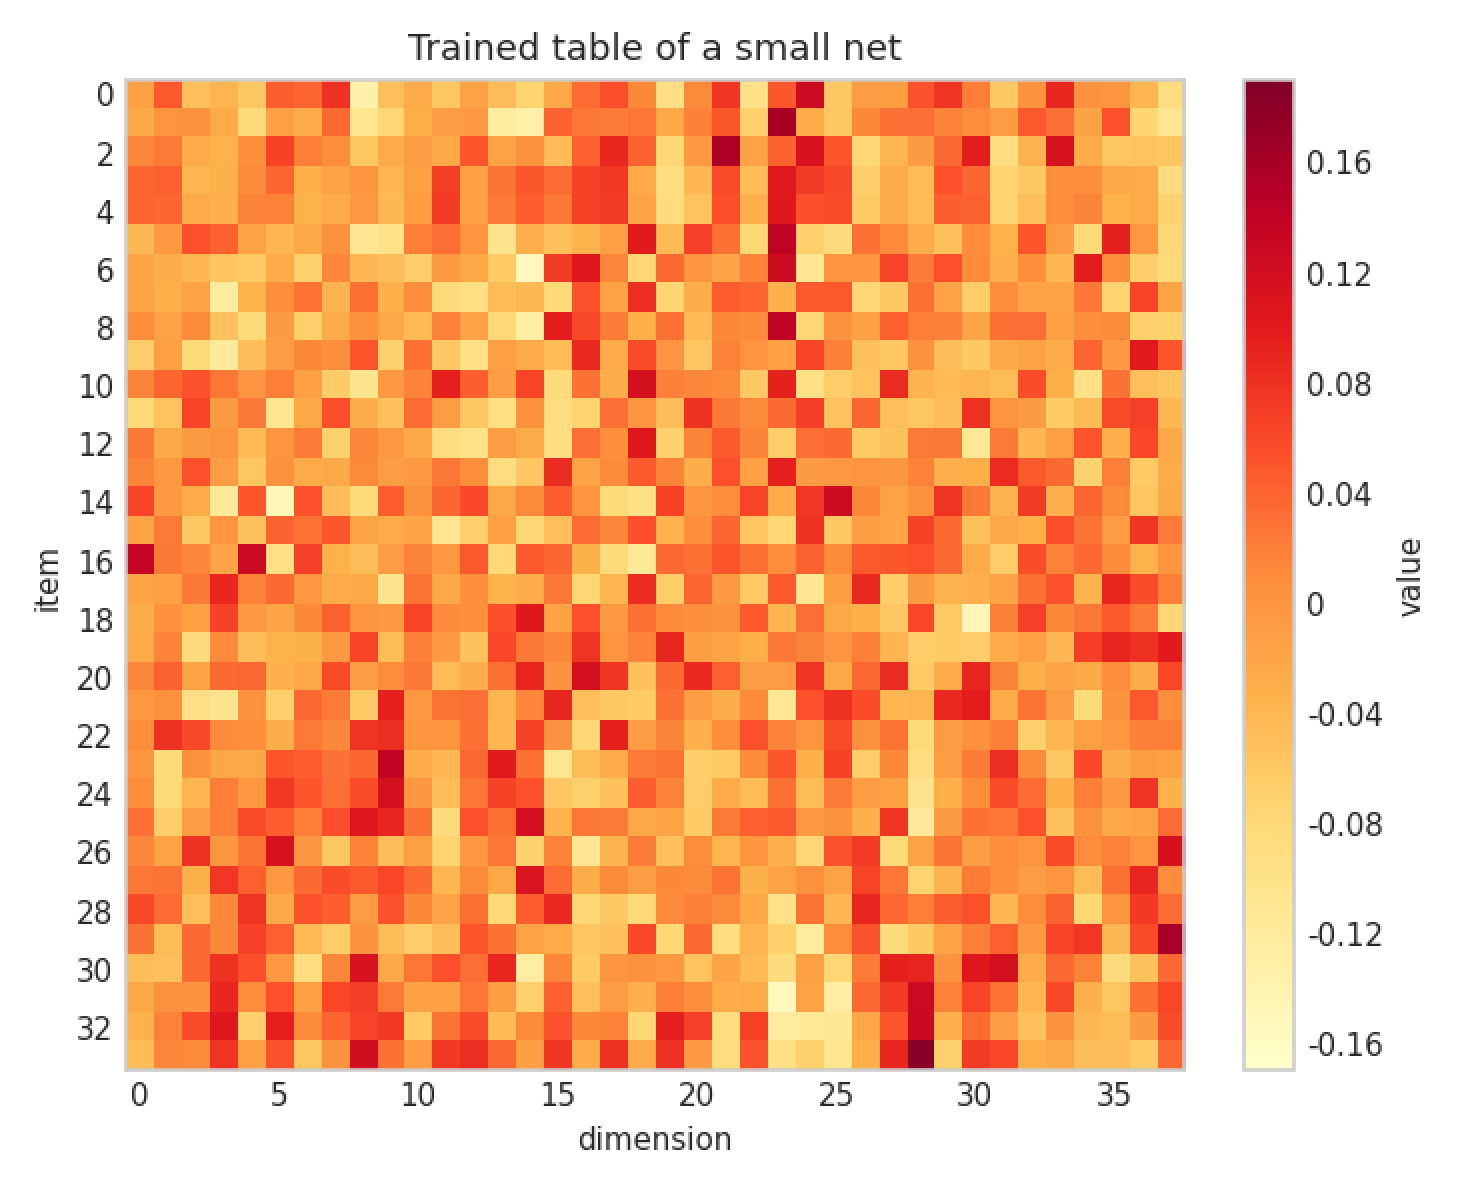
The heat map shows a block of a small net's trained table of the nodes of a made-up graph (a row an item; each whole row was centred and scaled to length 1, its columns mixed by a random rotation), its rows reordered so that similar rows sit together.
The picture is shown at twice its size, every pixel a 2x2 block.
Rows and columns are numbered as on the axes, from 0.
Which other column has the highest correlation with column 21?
24
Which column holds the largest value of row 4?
23
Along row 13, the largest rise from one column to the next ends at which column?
15
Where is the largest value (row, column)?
33, 28
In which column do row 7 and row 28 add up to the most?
36
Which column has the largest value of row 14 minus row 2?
19
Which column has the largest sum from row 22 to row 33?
8
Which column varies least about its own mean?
10
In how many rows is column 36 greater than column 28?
20
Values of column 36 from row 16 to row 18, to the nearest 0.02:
-0.04 0.06 0.02
